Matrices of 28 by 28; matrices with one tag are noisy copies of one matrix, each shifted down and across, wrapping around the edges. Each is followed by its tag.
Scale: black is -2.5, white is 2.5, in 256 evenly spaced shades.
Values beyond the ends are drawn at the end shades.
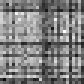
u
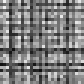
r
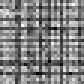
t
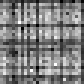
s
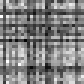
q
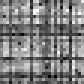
s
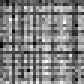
t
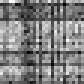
u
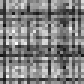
s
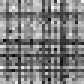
q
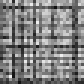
t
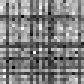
q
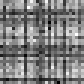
s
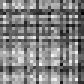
q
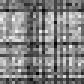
u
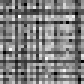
t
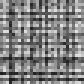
r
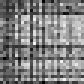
u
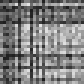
u
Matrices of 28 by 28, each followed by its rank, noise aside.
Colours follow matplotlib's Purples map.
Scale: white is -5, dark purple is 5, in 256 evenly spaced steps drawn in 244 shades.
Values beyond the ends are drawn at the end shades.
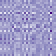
two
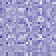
four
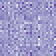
four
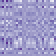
two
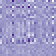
two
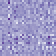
six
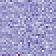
eight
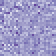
six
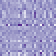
two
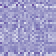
four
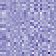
four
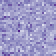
six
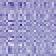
two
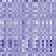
two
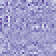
six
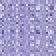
three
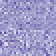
six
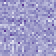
six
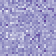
six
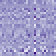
three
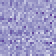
six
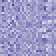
six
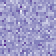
eight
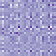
three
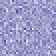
six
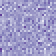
six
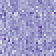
six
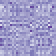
three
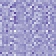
four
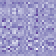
four
